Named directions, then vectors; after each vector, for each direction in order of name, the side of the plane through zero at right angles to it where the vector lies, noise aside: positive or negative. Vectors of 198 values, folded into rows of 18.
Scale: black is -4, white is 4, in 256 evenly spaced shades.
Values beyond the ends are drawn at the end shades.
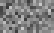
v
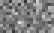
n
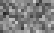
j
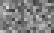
negative, negative, negative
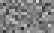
positive, positive, negative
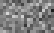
negative, negative, positive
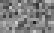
positive, negative, positive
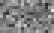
positive, positive, negative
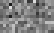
positive, negative, positive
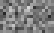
positive, negative, positive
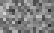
negative, negative, negative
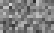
negative, positive, negative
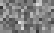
negative, positive, positive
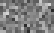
negative, negative, positive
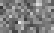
negative, positive, positive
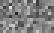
positive, negative, positive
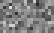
positive, negative, positive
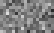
negative, negative, positive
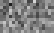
positive, negative, positive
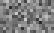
positive, positive, negative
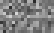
negative, positive, negative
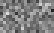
negative, negative, positive
